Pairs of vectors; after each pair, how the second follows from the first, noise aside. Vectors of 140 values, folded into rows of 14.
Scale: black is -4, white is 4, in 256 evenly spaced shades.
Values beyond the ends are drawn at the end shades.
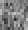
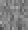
wrapped around, shrunk.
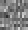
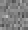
negated, shrunk.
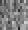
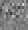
wrapped around, negated, partly zeroed.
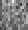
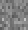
wrapped around, shrunk.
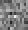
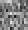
negated.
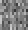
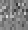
partly zeroed.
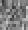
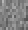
negated, shrunk.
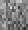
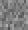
wrapped around, shrunk.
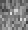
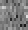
wrapped around, negated, partly zeroed.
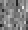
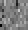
partly zeroed.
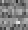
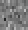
wrapped around, negated, partly zeroed.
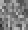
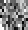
negated, scaled up.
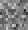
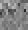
partly zeroed.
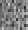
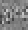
wrapped around, negated, partly zeroed.
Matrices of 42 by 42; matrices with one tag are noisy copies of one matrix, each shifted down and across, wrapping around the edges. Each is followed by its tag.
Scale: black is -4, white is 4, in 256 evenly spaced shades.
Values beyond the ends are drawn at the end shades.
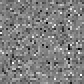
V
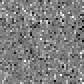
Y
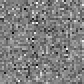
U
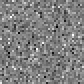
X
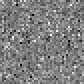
X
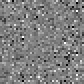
U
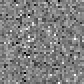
U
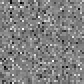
V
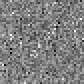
X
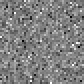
X
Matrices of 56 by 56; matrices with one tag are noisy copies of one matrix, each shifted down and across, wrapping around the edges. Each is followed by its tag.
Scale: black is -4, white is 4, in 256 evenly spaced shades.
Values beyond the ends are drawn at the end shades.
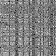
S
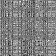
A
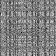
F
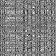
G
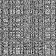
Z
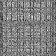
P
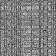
G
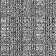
A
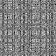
F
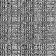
A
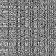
G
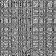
Z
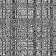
S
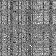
S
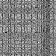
P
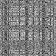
S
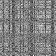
S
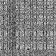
P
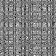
F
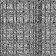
P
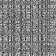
F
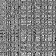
Z
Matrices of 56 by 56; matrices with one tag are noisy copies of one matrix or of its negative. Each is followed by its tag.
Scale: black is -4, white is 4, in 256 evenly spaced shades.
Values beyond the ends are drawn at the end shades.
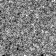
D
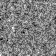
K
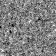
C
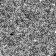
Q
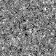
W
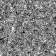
K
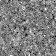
W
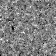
K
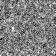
K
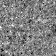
C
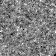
Q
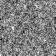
K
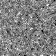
D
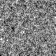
K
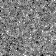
D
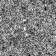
W
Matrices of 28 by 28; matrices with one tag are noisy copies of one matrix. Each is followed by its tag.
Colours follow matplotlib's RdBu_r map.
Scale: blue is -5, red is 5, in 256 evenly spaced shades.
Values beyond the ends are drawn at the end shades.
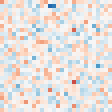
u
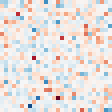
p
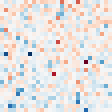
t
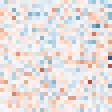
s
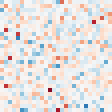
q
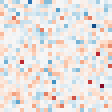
s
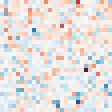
t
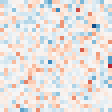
s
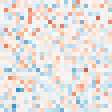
t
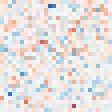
u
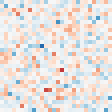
p
